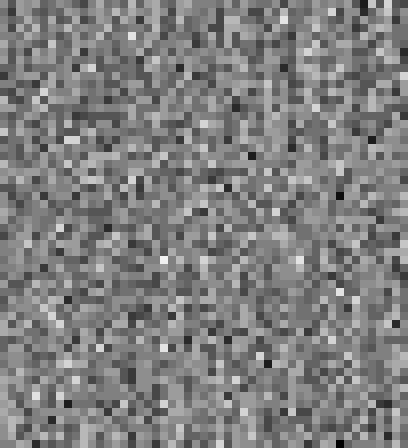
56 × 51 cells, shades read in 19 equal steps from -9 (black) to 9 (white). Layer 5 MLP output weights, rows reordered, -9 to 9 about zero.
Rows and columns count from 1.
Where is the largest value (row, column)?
33, 21
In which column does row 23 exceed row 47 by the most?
17
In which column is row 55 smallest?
49
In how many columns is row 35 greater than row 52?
14
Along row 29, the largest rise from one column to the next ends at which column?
29
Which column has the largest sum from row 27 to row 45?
45
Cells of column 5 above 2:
7
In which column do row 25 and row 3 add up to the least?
43
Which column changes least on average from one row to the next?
25
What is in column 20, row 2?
3
